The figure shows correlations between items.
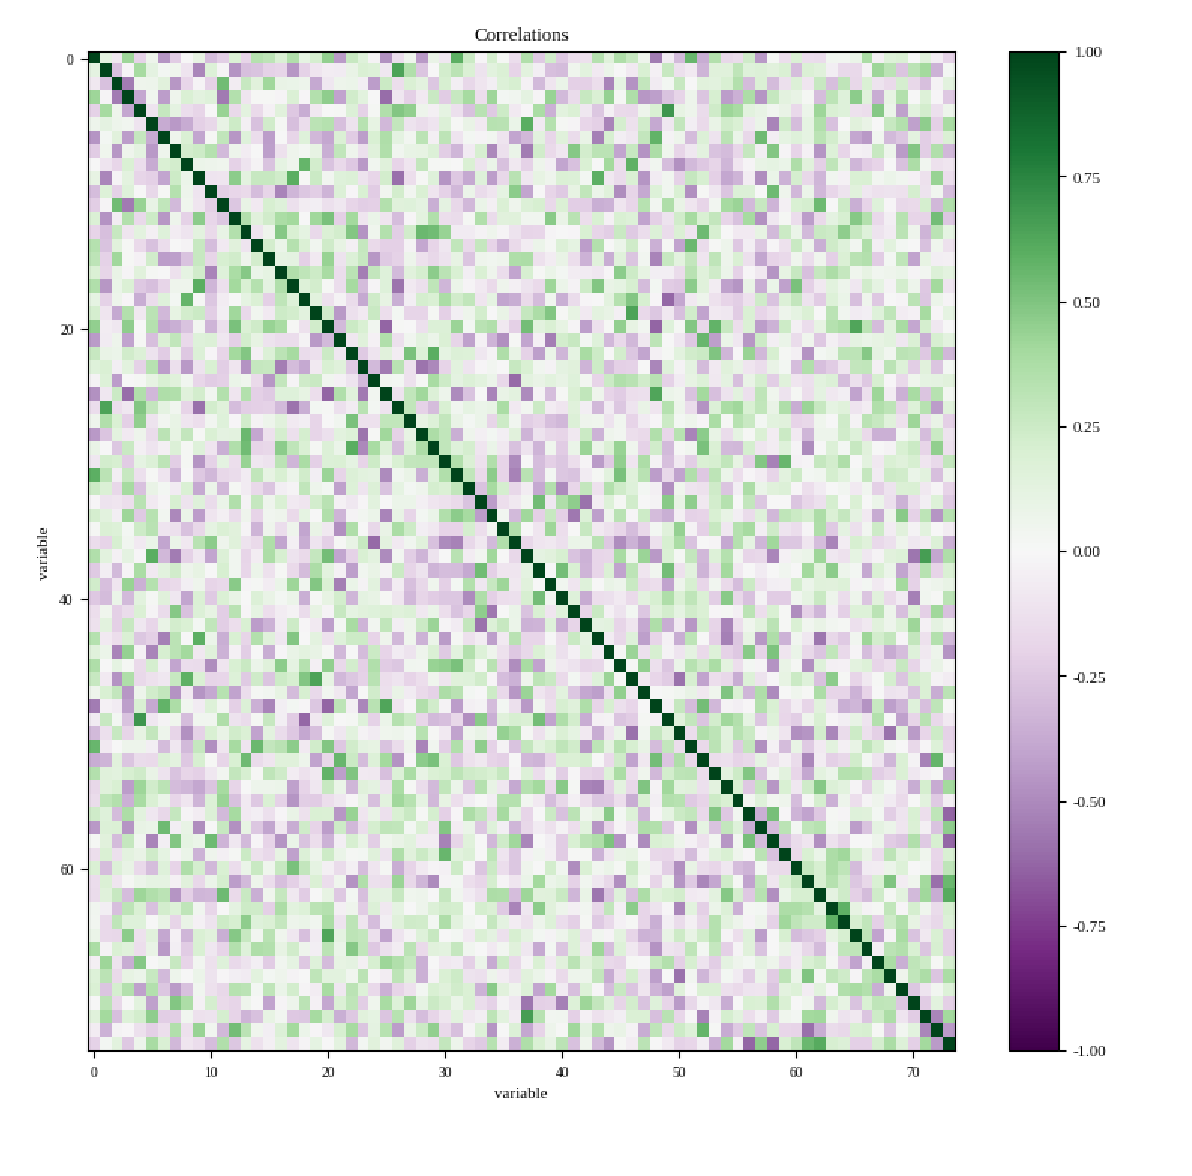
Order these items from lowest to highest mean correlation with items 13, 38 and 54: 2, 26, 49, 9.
9, 2, 26, 49
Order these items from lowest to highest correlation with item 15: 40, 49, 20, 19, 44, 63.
44, 63, 19, 40, 49, 20
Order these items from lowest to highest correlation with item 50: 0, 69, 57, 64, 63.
63, 0, 64, 57, 69
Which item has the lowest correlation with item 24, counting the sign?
36
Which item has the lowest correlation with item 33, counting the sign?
42
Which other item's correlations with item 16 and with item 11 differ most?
29
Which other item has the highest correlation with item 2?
11
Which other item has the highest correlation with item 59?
30
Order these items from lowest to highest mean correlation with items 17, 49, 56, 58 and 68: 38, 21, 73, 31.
73, 21, 31, 38
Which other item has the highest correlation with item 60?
17
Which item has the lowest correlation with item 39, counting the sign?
21
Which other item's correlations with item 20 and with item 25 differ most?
48
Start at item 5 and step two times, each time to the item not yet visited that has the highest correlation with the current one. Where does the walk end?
71
